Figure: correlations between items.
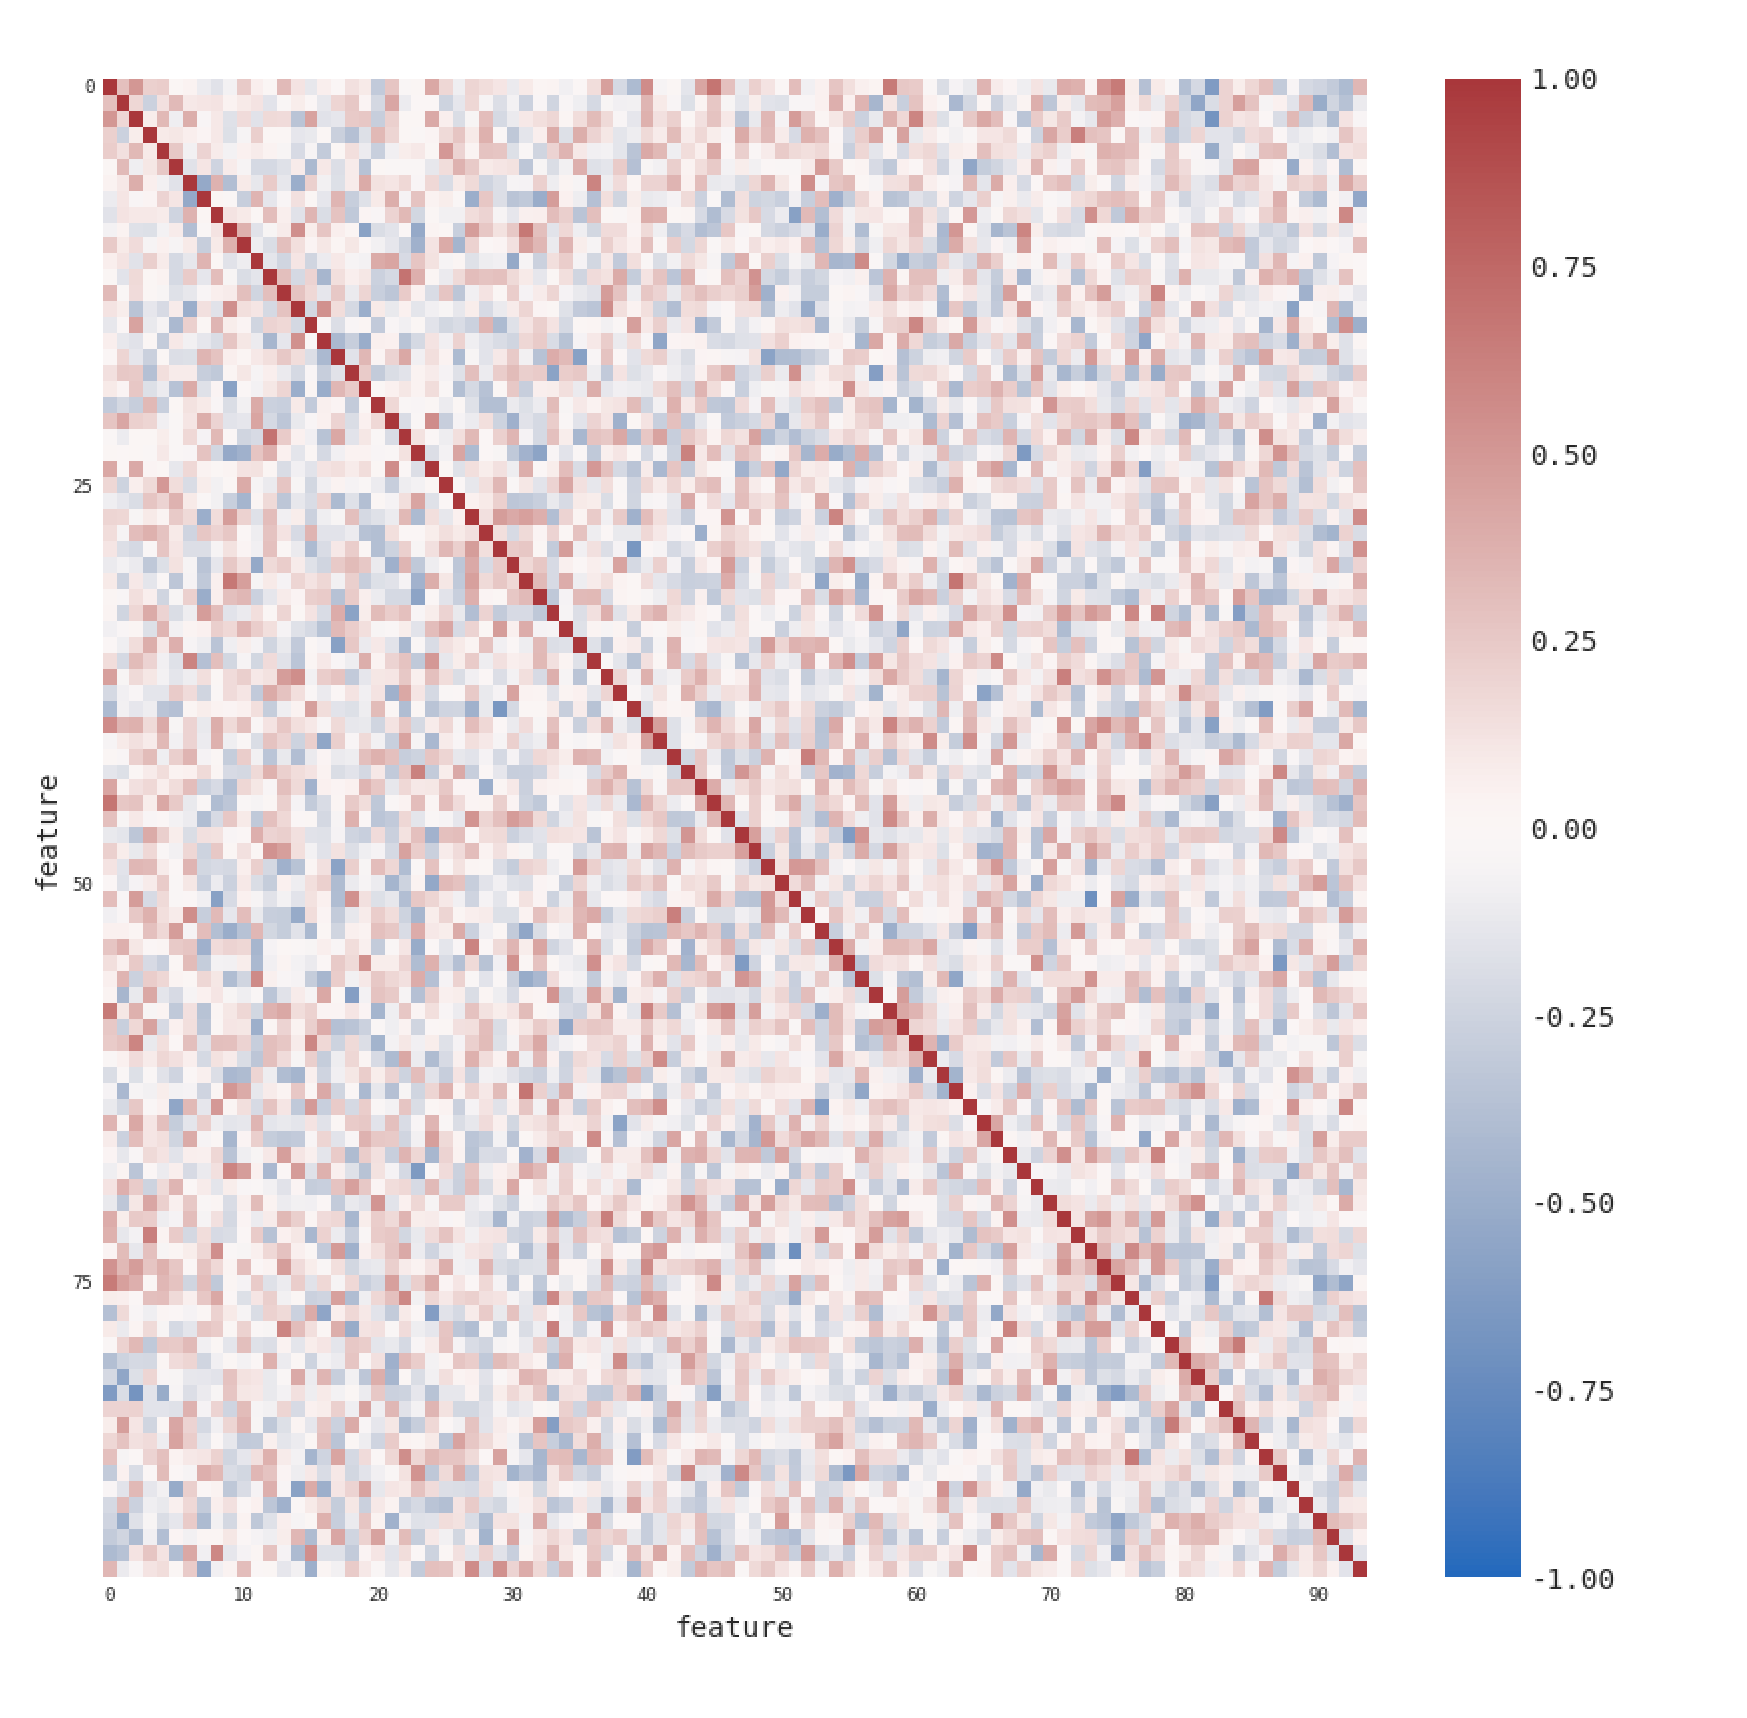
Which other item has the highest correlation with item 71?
37
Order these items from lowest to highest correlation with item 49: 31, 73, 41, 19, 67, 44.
73, 67, 41, 19, 44, 31
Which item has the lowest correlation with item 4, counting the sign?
82
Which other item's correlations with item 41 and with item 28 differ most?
67
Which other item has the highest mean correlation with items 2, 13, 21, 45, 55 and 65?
0
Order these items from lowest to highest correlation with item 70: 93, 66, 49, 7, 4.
7, 93, 4, 66, 49
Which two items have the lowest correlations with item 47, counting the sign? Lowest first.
55, 24
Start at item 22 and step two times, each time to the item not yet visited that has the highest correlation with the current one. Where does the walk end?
48
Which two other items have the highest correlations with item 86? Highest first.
76, 22
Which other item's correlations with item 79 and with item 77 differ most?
66
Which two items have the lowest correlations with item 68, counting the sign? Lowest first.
23, 88
